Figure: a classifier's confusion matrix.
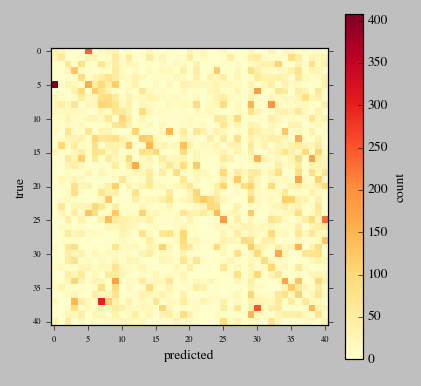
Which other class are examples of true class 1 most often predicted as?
35
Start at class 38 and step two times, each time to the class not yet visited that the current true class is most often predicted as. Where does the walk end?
33
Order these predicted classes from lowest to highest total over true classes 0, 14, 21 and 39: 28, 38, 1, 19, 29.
28, 38, 1, 19, 29
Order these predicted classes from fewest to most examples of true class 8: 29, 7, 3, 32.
3, 7, 29, 32
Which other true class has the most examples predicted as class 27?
19
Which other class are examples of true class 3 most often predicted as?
24
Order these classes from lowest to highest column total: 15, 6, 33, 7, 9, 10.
15, 10, 6, 33, 7, 9
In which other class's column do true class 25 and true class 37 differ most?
7
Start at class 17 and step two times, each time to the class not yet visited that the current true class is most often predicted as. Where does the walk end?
34
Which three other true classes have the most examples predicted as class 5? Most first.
0, 24, 12
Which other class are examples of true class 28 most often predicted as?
40
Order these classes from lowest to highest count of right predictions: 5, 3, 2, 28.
2, 28, 3, 5
